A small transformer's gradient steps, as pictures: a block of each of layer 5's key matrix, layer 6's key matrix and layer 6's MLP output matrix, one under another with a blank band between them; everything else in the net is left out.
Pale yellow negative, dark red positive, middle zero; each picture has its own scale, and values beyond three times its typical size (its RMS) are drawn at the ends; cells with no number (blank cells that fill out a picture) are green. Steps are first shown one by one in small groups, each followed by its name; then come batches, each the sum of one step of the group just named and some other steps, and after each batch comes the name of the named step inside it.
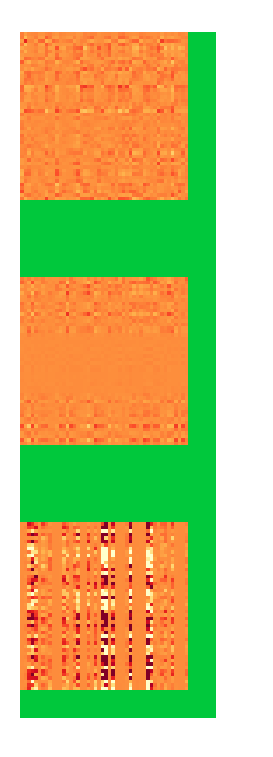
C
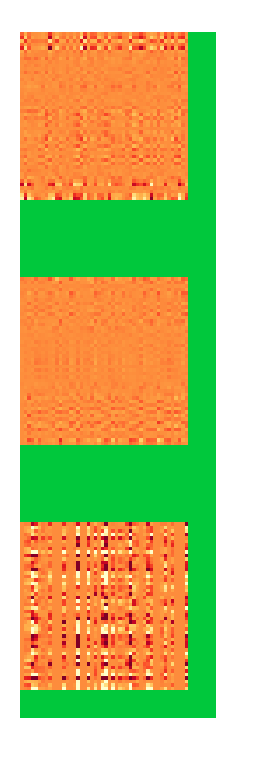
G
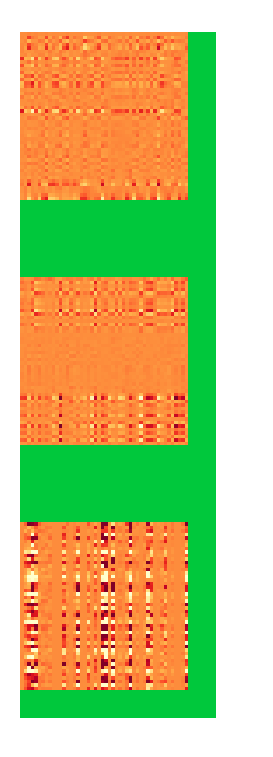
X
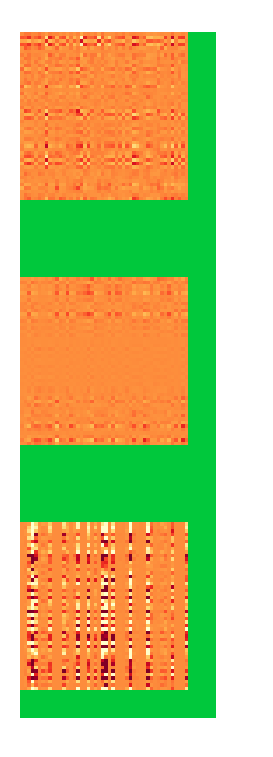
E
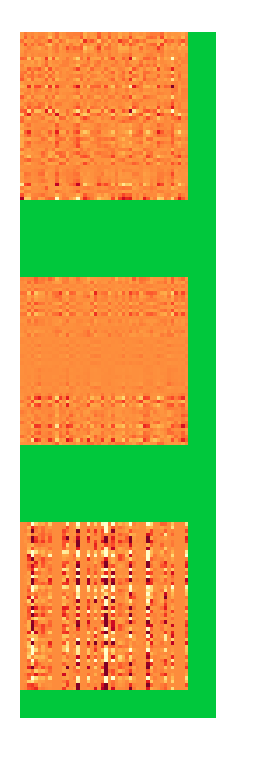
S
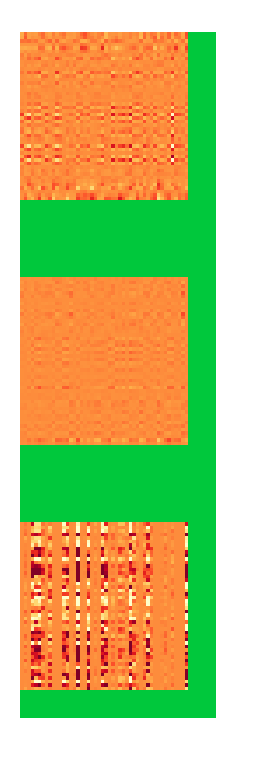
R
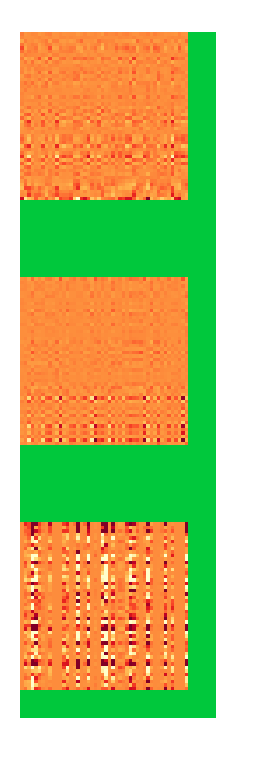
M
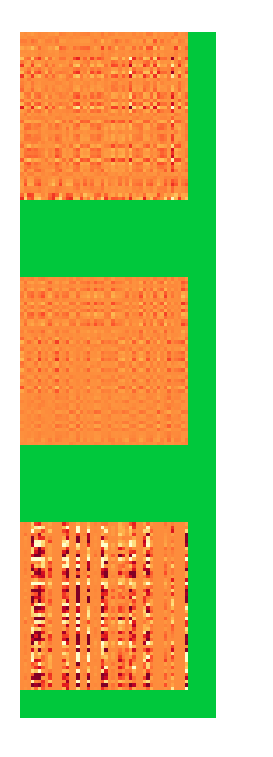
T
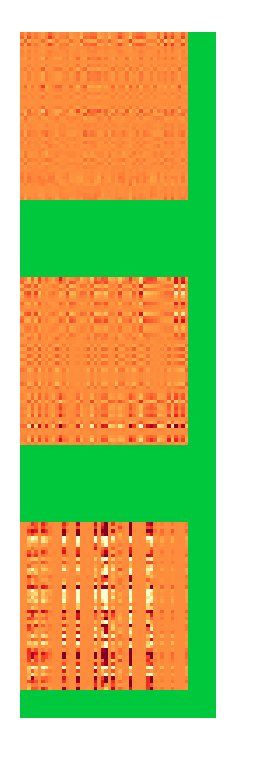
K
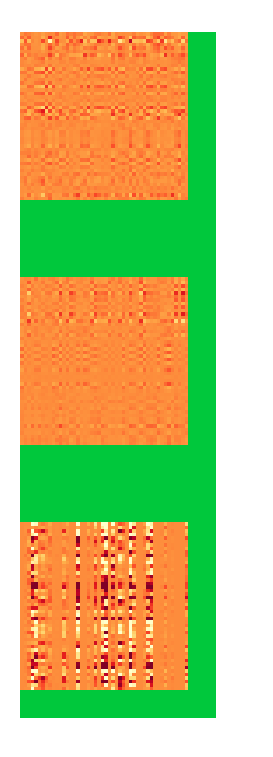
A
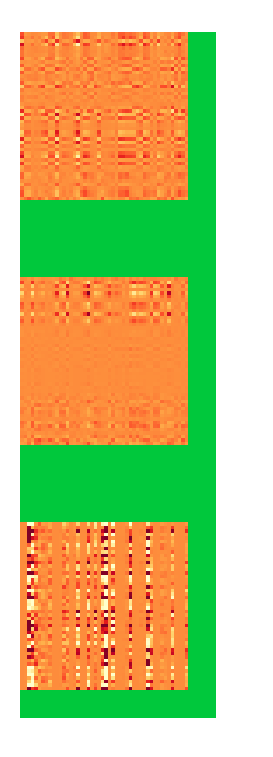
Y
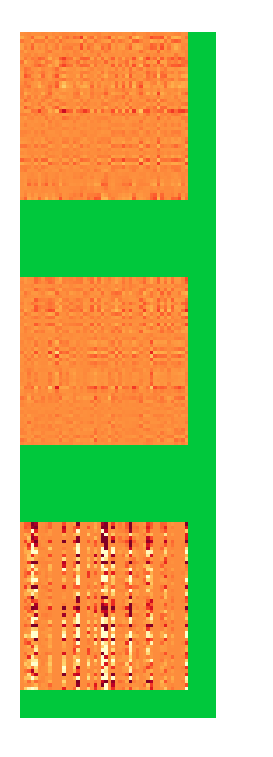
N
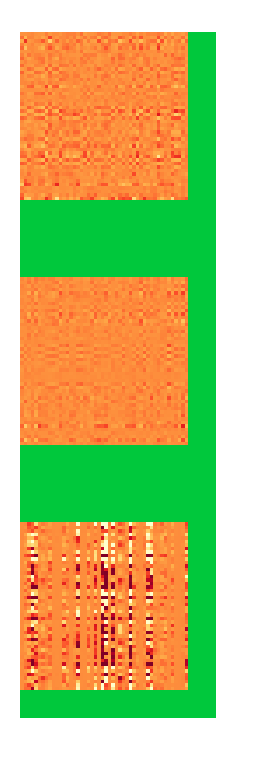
A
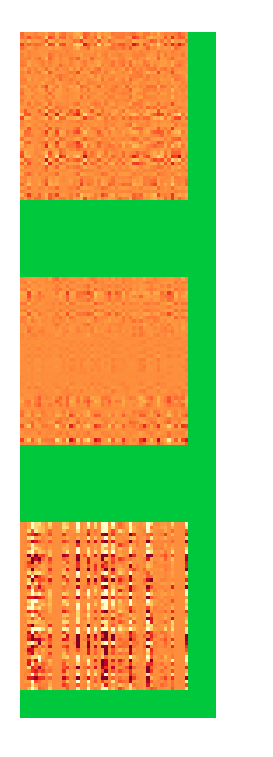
E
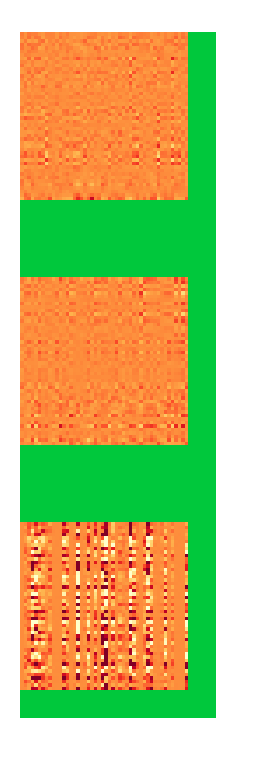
K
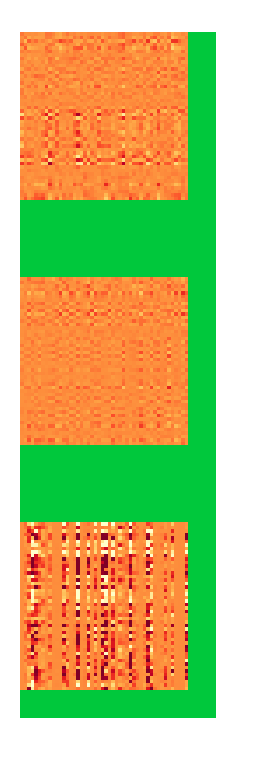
Y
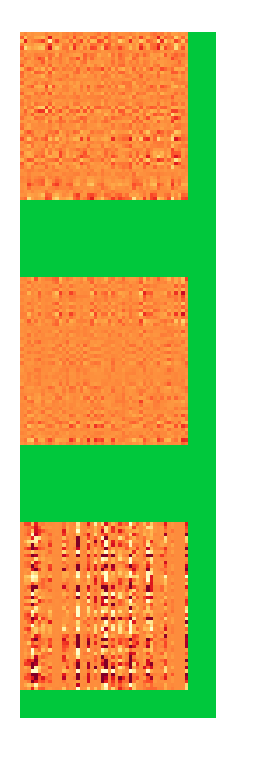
A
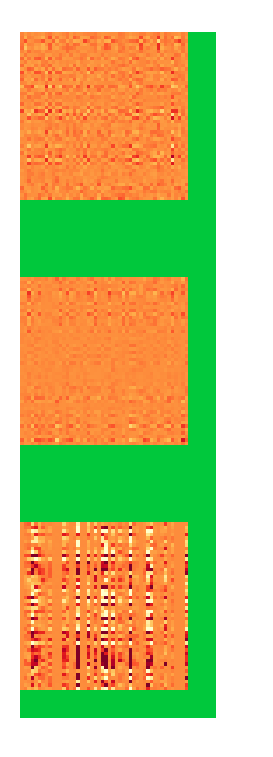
R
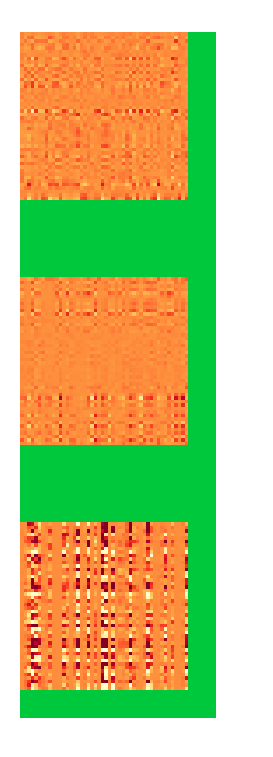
X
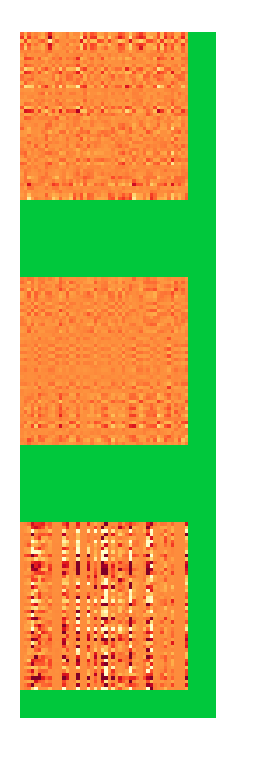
G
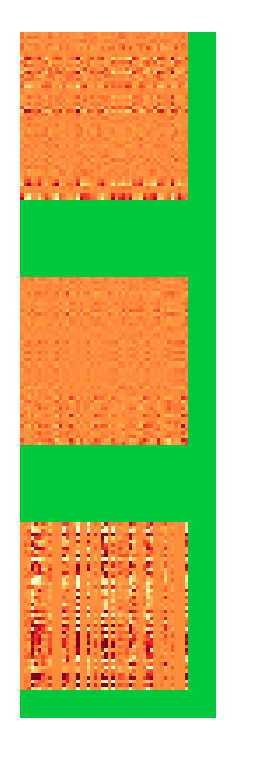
T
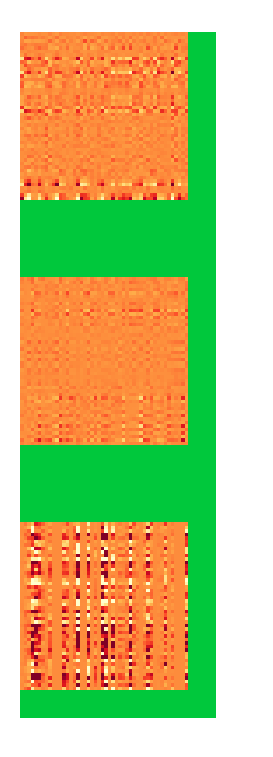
T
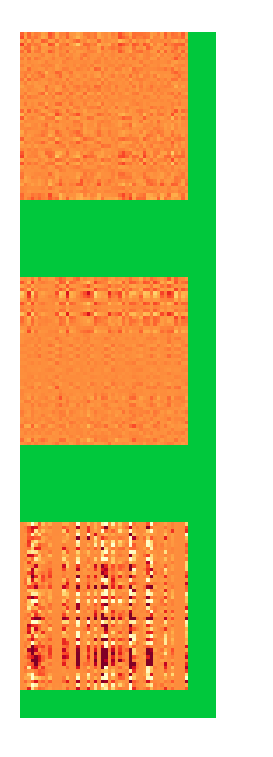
Y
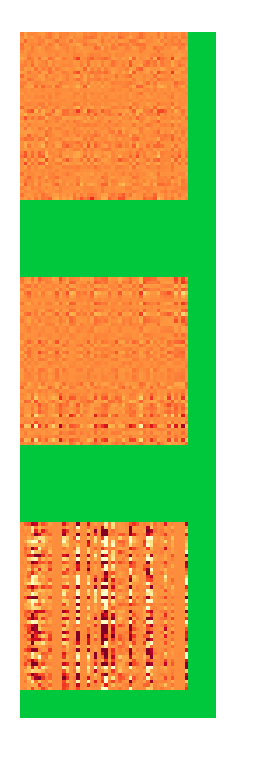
K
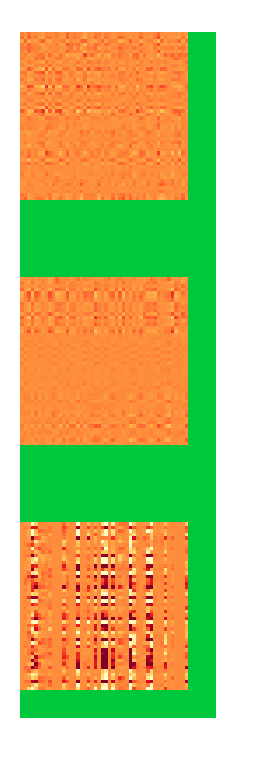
A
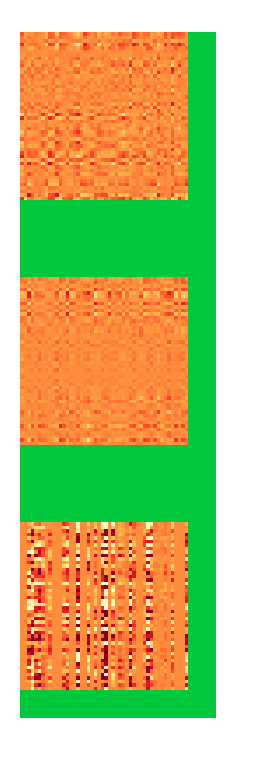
T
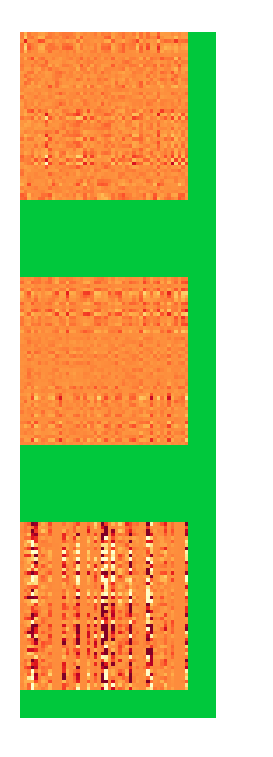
N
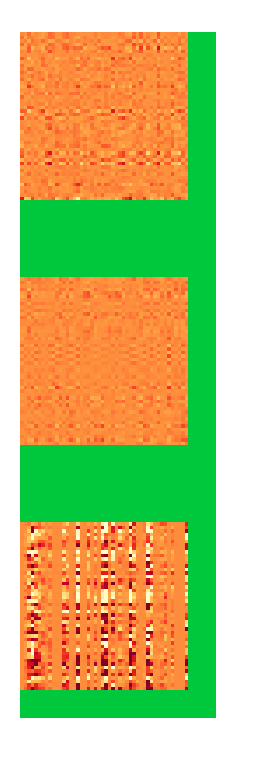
S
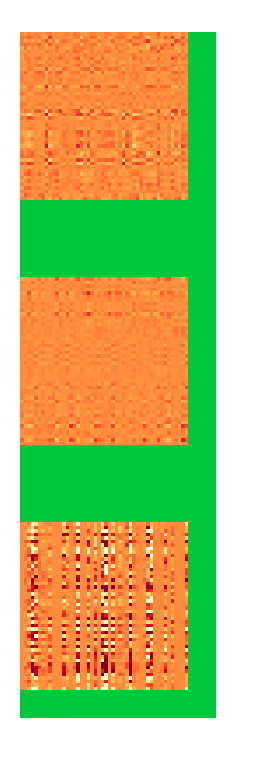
E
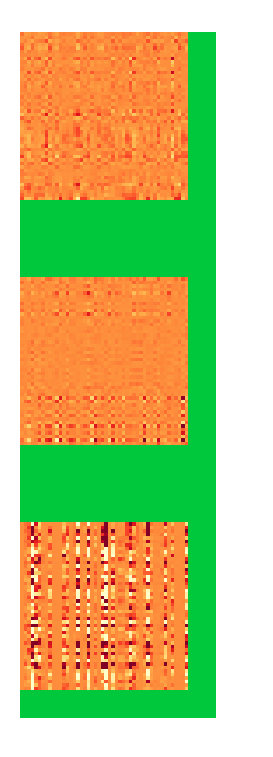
M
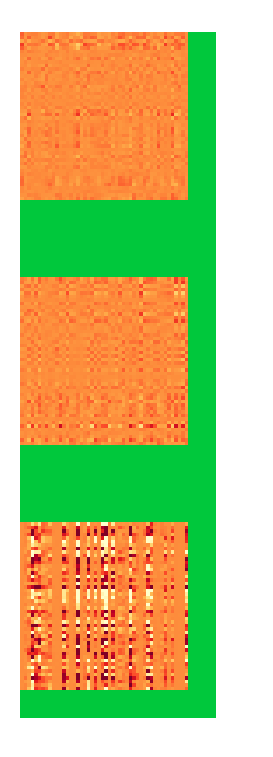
K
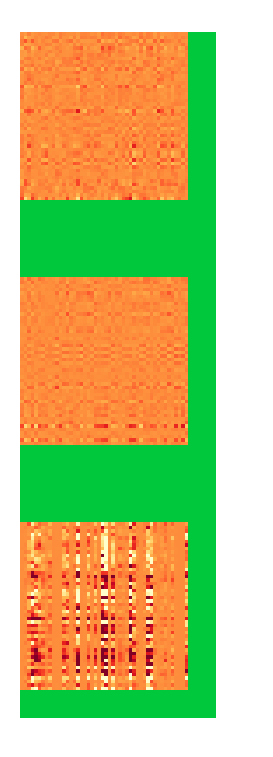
C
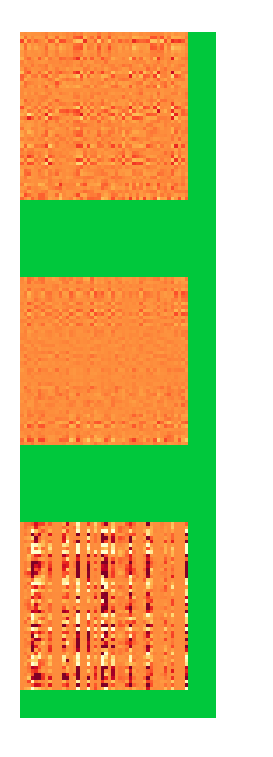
N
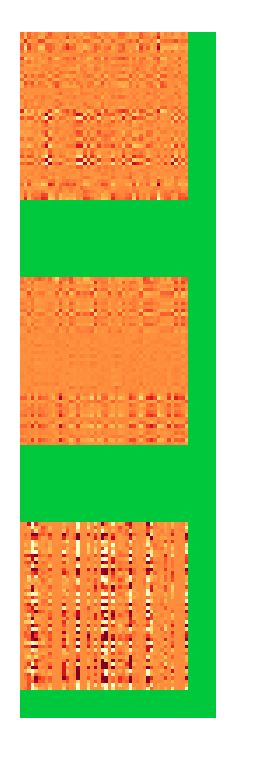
X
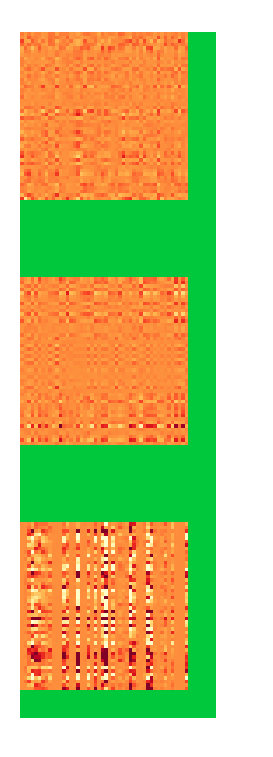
K
